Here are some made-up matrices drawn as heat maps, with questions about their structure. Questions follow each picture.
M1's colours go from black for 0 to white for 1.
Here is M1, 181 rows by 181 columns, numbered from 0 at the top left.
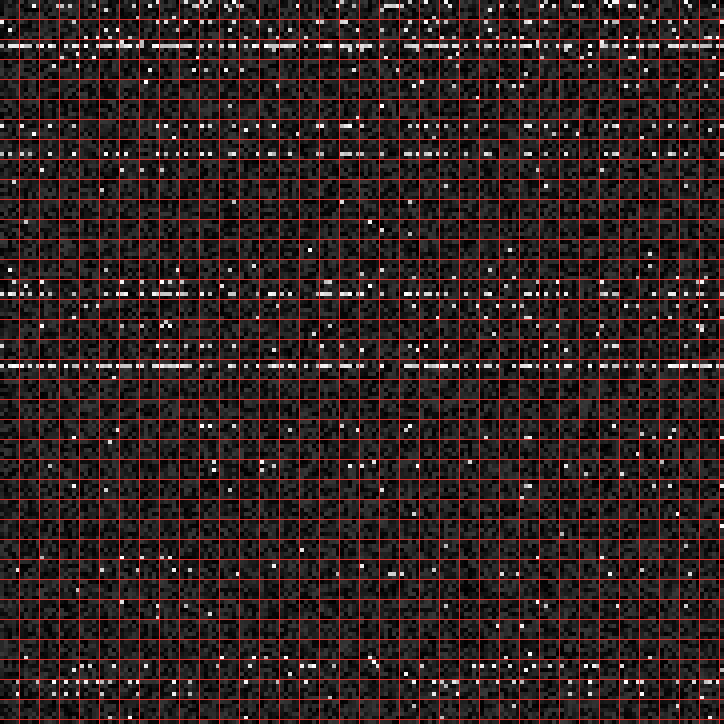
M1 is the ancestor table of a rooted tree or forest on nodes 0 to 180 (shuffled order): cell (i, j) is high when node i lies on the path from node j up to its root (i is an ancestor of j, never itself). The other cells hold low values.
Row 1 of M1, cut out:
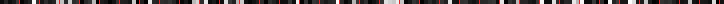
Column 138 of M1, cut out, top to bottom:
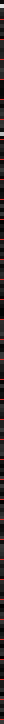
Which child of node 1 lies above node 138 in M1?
33
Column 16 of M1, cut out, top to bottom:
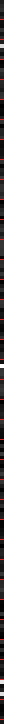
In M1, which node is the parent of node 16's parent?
170
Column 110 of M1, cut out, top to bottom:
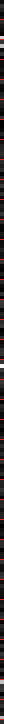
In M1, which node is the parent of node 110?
179
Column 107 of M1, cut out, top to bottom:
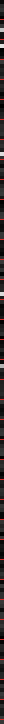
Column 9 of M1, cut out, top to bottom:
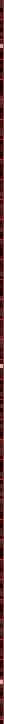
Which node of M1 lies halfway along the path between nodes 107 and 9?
73
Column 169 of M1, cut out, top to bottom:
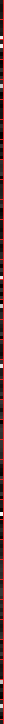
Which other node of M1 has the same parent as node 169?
103
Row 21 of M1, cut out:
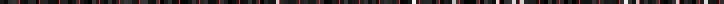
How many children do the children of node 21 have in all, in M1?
3
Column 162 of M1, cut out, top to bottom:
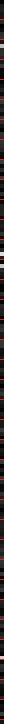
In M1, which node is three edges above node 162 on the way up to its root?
164
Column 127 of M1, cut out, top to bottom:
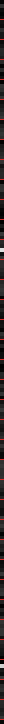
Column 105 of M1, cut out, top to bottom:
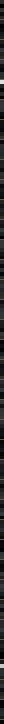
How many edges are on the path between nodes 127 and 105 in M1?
4
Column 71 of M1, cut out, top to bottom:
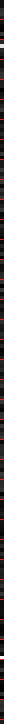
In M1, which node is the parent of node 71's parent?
11
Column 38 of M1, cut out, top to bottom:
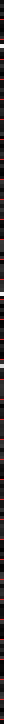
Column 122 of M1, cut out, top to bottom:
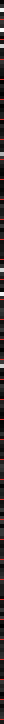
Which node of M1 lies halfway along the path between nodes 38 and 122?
67
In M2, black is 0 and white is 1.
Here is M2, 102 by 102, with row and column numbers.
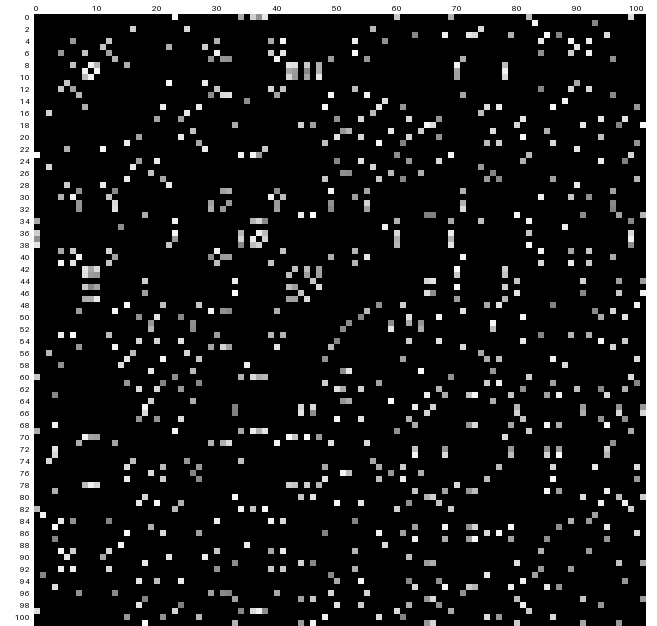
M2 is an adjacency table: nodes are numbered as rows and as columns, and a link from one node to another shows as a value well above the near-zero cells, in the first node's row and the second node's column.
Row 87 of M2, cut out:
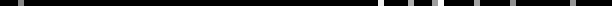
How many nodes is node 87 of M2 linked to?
8
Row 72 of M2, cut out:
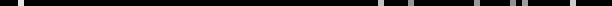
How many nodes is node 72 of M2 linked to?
7
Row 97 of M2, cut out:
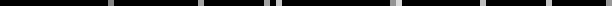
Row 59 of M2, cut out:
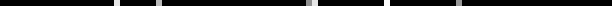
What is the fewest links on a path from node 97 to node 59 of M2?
5
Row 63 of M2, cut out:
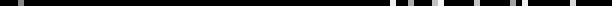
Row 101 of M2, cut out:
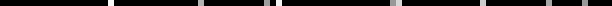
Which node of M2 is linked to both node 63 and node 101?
node 65
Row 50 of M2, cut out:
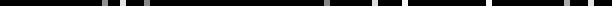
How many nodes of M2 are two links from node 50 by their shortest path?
2
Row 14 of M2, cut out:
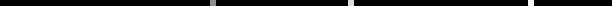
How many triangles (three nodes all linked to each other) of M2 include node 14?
3
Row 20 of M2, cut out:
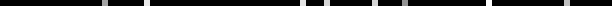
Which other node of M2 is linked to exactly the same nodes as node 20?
node 98
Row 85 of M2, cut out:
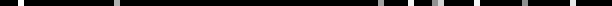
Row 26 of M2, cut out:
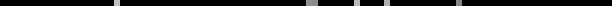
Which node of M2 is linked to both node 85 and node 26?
node 19
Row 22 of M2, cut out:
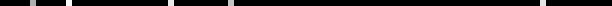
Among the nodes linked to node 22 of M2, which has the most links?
node 38
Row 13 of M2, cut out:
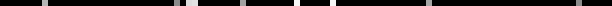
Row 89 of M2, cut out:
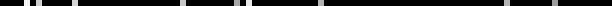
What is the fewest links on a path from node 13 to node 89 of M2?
7
